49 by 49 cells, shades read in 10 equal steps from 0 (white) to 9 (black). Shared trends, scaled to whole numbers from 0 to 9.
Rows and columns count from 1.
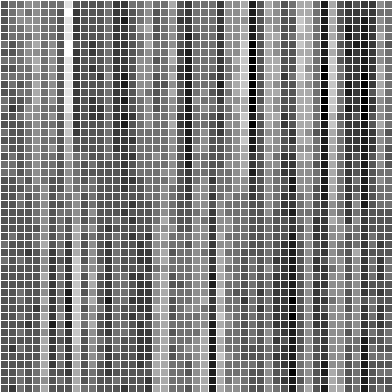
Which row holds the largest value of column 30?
37
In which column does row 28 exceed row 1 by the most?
9
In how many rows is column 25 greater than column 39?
24
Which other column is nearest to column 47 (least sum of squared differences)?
15
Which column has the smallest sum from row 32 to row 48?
10
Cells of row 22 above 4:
39
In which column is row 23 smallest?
42
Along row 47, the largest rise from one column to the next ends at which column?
27
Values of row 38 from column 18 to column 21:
7 7 4 3
